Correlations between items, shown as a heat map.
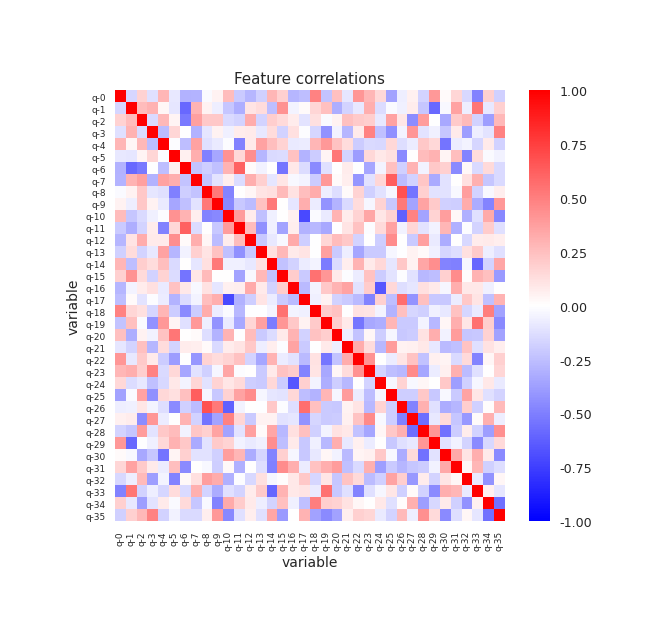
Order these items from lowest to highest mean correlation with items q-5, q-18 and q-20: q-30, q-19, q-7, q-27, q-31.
q-27, q-30, q-7, q-19, q-31
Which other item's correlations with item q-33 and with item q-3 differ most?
q-19
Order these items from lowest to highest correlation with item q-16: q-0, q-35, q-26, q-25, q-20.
q-0, q-26, q-35, q-25, q-20
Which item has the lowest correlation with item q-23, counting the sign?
q-17
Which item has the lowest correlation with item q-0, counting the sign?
q-33
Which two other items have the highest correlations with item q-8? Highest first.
q-26, q-9
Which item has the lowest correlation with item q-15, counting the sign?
q-6
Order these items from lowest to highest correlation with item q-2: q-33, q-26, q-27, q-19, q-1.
q-27, q-33, q-19, q-26, q-1
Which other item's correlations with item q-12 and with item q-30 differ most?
q-28
